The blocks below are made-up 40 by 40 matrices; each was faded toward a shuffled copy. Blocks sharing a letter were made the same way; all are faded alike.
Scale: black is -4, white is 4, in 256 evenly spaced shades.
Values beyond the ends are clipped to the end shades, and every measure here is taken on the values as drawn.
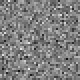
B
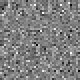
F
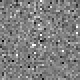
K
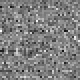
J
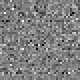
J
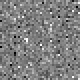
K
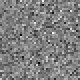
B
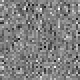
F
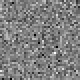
B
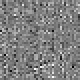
F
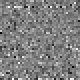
J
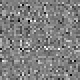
F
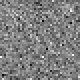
B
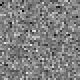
B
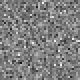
B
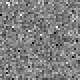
B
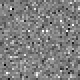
K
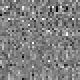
F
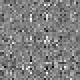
F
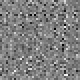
F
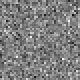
B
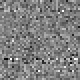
J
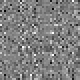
F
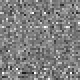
J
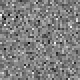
B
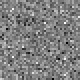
B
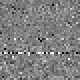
J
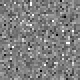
K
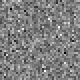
B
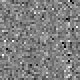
K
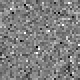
K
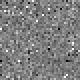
K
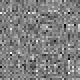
F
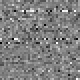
J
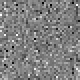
K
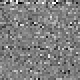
J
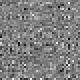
F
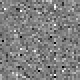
K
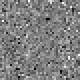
K
